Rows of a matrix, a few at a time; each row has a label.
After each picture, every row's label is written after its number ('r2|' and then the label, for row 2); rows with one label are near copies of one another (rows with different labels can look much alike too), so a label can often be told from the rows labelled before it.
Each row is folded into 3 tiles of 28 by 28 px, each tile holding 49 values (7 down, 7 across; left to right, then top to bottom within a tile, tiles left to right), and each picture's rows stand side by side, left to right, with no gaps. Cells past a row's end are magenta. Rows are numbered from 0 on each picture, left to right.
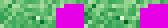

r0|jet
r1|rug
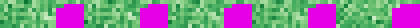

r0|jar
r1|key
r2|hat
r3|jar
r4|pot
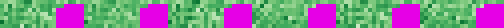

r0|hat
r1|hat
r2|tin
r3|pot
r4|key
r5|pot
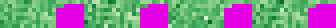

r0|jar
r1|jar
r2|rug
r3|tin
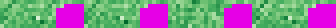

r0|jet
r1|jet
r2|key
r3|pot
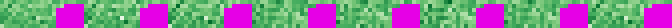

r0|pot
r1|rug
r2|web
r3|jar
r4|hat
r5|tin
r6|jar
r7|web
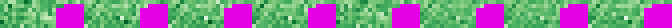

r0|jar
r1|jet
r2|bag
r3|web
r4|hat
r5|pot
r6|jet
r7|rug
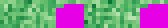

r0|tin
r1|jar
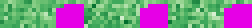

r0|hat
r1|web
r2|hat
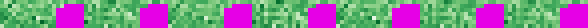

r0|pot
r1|hat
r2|web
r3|key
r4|rug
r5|key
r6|hat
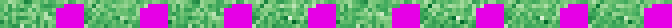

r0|key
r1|pot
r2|hat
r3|jet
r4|hat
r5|pot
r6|jet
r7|web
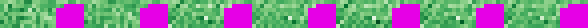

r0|tin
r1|key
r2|jet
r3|jet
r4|bag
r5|rug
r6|rug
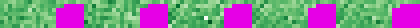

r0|tin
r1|jar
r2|rug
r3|pot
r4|web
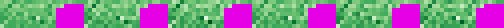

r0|jet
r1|pot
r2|bag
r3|jet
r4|web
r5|jet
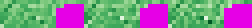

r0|web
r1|rug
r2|jet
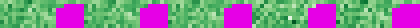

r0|tin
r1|hat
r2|hat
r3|jet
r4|tin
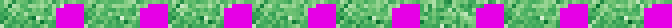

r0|pot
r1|rug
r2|pot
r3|web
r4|pot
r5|hat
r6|rug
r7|bag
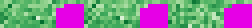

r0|rug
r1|pot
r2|key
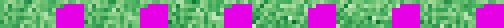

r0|tin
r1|tin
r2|jar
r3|web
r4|pot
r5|key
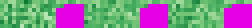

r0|key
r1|hat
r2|tin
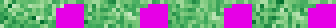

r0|pot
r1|hat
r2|jar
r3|tin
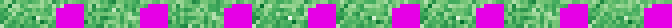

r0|pot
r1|tin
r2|key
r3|rug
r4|web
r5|web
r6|tin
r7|bag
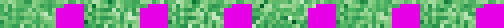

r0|hat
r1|jar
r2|key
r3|bag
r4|jar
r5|key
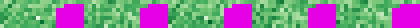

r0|rug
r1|key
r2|web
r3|tin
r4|hat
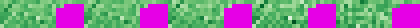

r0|web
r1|web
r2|pot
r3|bag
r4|key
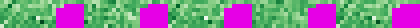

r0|bag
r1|hat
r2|rug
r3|jar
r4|web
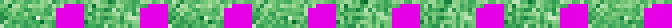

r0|rug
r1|jar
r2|pot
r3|web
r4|tin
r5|tin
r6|jar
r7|pot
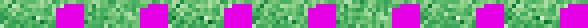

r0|pot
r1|hat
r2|pot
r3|web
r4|jar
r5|rug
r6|pot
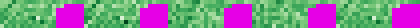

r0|jet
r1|bag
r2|tin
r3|key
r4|jet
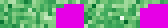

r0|jar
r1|rug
